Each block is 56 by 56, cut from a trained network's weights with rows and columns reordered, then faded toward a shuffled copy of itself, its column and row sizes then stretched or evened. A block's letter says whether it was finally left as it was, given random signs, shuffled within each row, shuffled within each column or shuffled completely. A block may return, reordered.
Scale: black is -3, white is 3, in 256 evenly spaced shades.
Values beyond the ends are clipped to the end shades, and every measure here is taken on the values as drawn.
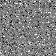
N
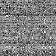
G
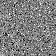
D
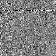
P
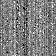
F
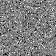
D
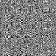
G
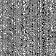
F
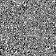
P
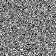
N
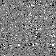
P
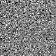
P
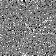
N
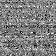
N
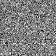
N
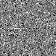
N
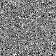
N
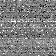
N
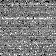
N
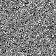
D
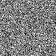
D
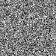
N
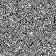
N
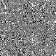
P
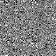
P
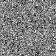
F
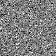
F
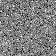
D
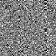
G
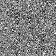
F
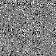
P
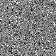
F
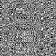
G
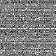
G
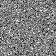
D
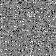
N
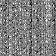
G
